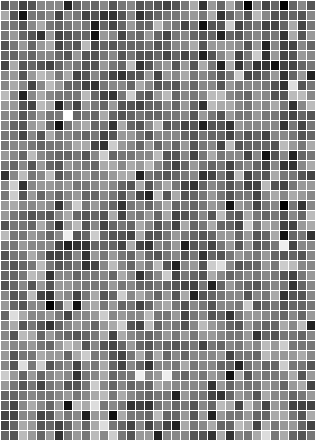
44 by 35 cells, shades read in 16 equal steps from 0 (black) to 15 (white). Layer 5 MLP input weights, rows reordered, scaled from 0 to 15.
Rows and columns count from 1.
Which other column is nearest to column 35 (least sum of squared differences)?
15
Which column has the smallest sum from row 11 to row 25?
7
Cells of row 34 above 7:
14
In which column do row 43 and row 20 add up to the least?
17
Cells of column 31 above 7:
20
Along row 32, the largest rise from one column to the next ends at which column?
2
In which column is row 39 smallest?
24
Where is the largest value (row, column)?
12, 8
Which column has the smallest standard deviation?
22
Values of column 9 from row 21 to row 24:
12 6 11 5
